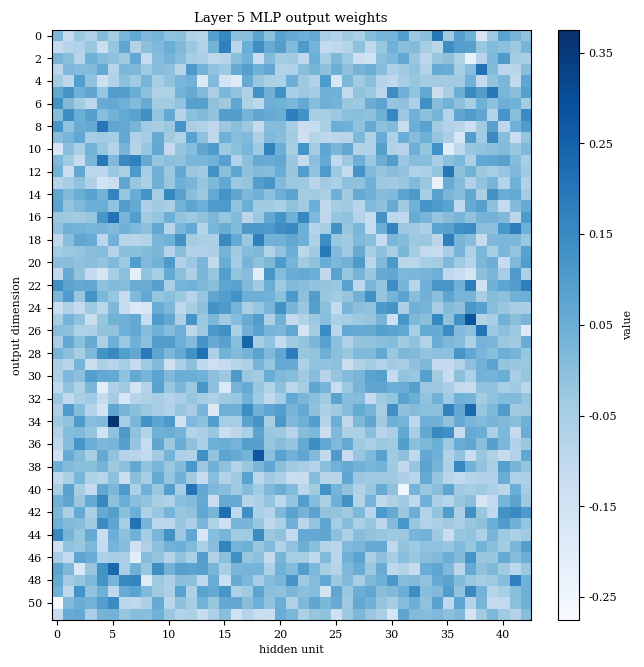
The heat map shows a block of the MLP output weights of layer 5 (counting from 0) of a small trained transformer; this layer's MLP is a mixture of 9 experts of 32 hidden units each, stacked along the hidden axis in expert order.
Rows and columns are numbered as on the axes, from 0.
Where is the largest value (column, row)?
5, 34
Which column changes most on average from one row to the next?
37
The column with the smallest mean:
0
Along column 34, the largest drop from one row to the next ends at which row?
1
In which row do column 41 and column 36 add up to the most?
17
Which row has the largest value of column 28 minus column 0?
50
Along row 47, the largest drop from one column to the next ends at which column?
6
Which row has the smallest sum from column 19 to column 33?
39
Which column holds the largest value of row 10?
19
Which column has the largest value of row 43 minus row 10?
7
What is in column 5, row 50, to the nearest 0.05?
0.15
